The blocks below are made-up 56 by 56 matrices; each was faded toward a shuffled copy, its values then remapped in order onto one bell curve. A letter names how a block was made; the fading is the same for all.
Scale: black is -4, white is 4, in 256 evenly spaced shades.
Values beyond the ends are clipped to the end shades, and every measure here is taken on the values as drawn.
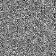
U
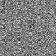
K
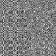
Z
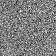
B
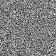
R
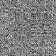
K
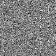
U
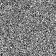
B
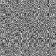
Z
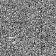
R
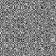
Z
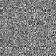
K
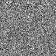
R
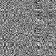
Z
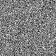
B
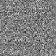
K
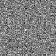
K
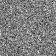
B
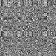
Z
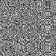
Z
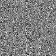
U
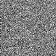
R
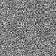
K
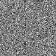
U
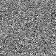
R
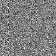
U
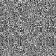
K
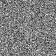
B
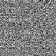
K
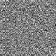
K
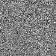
R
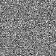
R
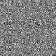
K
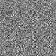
K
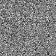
R
